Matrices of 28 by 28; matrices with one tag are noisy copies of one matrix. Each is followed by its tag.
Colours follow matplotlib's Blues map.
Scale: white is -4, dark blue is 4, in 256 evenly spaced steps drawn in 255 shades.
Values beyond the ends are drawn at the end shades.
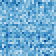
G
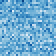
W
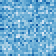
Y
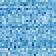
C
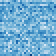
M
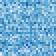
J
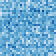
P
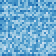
Y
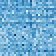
W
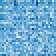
Y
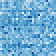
P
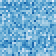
C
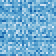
M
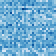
C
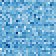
G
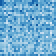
Y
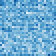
Y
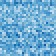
G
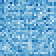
Y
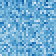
W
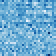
W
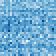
P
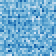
P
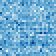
J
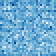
Y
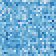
G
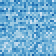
Y
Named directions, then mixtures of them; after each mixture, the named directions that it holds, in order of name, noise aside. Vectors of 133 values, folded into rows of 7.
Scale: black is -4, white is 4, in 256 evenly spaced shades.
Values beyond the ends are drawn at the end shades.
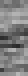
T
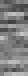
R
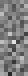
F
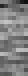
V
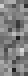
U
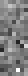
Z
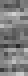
R, T.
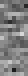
R, U.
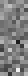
F, Z.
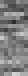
R.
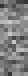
F, V.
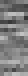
R.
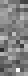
V, Z.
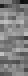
V.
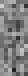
U.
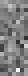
Z.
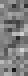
R, U.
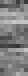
T, V.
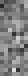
U, Z.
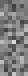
F, R.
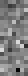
Z.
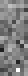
Z.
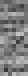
F, R.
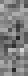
T, U.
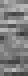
R.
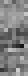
T, Z.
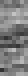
T.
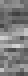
T.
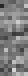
T, U.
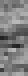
T.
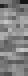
V.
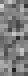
U.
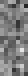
U, Z.
